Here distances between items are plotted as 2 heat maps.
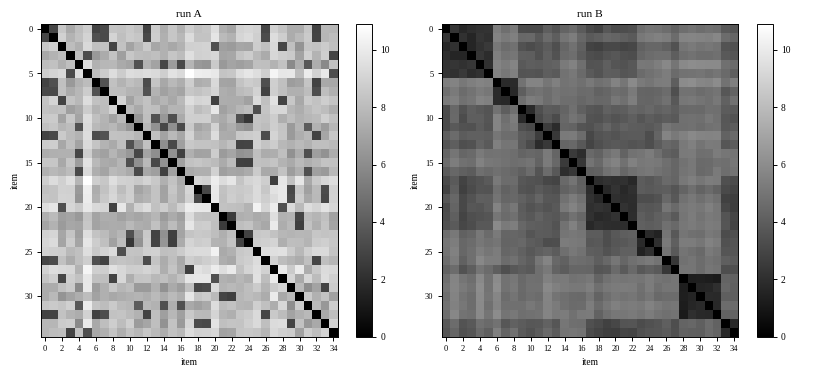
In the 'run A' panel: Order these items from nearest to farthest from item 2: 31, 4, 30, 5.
30, 4, 31, 5
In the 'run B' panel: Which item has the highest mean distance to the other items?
6
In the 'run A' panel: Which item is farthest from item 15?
5
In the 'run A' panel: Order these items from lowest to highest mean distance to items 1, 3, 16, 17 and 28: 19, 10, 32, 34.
32, 34, 10, 19
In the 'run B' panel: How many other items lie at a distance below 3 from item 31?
4
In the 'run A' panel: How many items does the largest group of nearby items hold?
7
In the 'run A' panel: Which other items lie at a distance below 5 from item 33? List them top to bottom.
18, 19, 29
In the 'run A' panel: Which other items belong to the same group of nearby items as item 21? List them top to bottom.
22, 30
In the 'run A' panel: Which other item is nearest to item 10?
24
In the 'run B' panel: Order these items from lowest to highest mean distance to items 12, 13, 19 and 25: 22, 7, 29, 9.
22, 9, 7, 29
